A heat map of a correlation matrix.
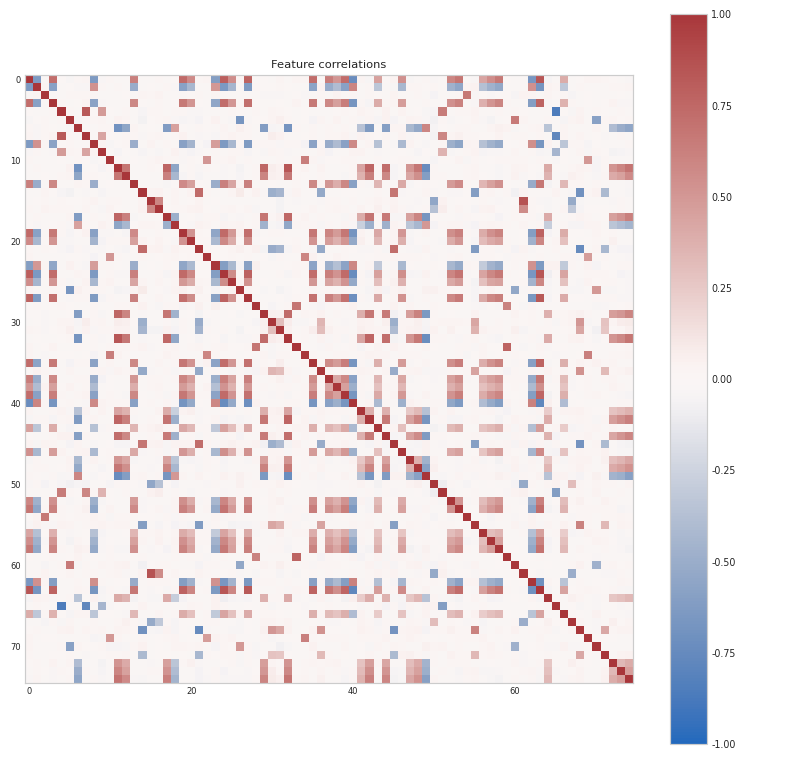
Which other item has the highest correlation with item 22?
34
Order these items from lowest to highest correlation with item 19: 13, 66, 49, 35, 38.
49, 66, 38, 13, 35
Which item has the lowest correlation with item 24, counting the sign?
40
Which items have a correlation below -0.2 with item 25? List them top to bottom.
1, 8, 23, 40, 62
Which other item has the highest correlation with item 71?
68
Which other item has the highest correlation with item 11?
32
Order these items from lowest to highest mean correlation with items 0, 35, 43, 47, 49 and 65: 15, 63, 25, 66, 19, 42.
42, 15, 66, 25, 19, 63
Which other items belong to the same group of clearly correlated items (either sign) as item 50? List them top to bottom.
15, 16, 61, 67
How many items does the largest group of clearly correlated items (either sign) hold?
26
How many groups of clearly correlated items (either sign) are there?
9
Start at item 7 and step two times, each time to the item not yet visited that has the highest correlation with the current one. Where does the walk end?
51
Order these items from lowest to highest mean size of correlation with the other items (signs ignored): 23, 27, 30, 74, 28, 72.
28, 30, 72, 74, 23, 27
